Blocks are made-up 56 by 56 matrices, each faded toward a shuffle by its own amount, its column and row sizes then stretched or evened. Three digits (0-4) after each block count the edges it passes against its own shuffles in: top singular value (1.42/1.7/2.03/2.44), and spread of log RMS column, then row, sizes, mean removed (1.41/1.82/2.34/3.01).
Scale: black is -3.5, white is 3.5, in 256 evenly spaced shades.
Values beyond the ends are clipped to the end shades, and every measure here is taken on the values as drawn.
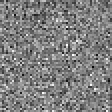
2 1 0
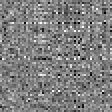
3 2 3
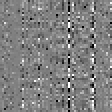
4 4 0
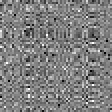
4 2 0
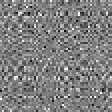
4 0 3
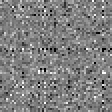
3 2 2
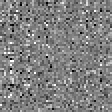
2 2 1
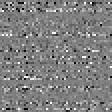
1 1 4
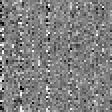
0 4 0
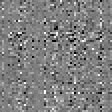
2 4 2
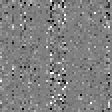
2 3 1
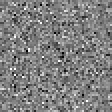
0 2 1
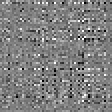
3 3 4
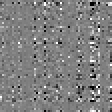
3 4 3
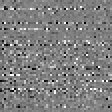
3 0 4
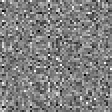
3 2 0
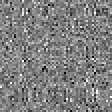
3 2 0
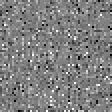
1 1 0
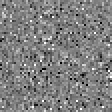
1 1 1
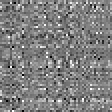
4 2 2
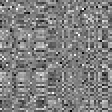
4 1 1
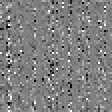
0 4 0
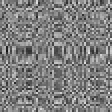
4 3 2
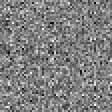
1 2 0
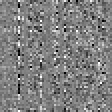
1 4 1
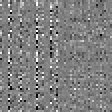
3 4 1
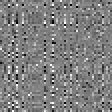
4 4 1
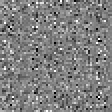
0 3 0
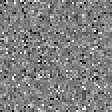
1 1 2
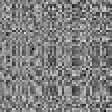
4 2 2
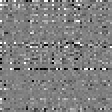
3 1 4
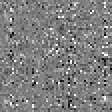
0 3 1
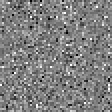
0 2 0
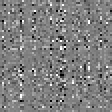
1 4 3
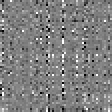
3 4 2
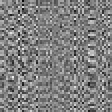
4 4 0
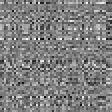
4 0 4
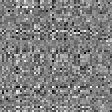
4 2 3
